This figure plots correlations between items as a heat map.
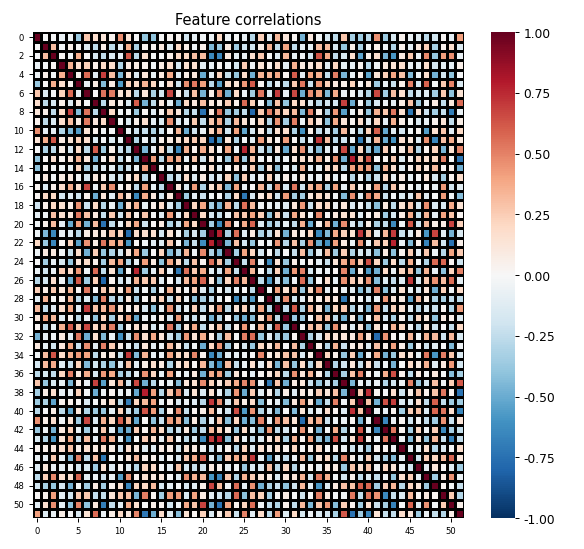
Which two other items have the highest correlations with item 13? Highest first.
38, 40
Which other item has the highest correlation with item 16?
6
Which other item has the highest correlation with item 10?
41
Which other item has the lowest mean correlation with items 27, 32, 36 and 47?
10
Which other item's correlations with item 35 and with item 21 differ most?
22
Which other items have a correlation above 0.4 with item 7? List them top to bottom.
12, 25, 37, 51
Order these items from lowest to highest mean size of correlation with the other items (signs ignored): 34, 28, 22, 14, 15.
15, 14, 28, 34, 22
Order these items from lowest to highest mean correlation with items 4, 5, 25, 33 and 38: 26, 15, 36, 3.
15, 26, 3, 36
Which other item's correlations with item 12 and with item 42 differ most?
37
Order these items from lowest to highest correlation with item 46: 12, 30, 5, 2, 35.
12, 5, 2, 35, 30
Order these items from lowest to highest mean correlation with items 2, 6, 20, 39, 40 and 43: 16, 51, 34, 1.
51, 1, 34, 16
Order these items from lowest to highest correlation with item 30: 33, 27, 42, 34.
42, 33, 27, 34
